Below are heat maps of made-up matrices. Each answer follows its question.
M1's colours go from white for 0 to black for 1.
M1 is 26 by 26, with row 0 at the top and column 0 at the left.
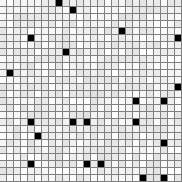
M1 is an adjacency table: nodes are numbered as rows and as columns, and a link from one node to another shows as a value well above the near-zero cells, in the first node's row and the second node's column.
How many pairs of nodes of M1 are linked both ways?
3
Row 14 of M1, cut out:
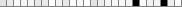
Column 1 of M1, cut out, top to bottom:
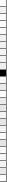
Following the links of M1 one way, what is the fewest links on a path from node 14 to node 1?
5
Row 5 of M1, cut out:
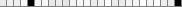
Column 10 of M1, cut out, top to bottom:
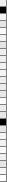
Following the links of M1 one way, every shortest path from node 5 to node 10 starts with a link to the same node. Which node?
node 4
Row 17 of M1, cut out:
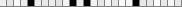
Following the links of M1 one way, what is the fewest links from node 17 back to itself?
2
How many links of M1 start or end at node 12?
3
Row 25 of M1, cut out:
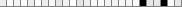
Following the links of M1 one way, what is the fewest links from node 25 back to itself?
3
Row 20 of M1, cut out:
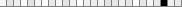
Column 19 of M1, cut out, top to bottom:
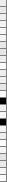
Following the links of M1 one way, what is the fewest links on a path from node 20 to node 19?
3
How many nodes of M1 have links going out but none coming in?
2
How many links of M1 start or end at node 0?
1
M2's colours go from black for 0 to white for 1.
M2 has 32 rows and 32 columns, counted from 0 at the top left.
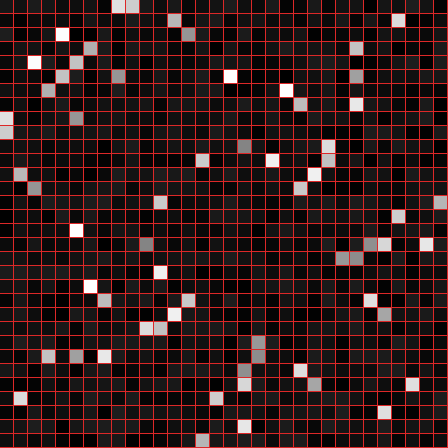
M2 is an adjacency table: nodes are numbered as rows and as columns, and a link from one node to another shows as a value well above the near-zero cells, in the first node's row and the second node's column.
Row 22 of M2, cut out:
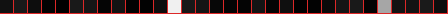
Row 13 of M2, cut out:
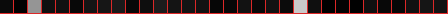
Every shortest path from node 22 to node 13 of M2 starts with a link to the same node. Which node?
node 27
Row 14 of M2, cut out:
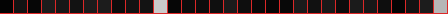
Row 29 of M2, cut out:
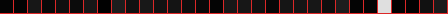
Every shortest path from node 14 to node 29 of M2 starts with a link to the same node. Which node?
node 11
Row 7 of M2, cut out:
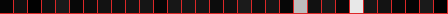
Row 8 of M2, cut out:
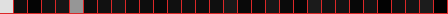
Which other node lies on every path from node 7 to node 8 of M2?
node 5
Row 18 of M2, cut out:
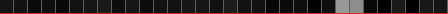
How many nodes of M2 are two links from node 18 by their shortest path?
3
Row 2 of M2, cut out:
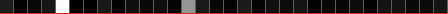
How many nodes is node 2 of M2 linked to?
2
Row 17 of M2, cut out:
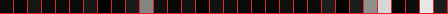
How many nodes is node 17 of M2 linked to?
4
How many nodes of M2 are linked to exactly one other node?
9
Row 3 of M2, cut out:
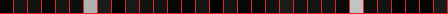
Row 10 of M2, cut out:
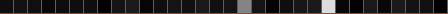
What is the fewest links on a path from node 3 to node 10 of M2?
6
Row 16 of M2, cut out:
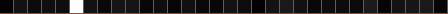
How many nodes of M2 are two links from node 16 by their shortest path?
3
